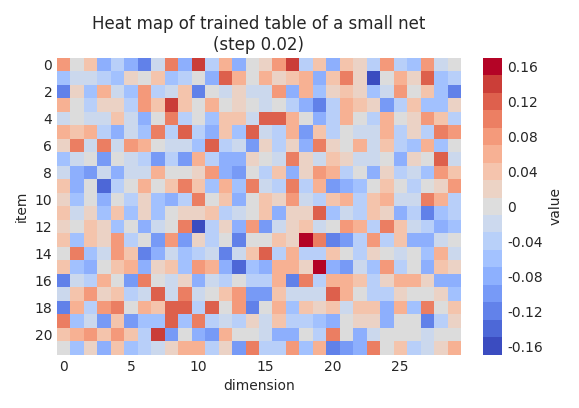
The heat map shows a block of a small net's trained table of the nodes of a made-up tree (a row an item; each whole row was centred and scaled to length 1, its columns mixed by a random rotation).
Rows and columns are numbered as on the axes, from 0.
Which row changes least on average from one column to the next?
3
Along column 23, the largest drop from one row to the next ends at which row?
1
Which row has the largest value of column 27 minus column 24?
18
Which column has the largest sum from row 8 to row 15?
19
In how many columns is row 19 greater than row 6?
13
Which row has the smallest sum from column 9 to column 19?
20
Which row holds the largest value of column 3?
6
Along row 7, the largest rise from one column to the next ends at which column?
10
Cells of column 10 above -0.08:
18
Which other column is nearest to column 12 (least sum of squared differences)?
2
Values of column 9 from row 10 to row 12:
-0.04 0.02 0.1
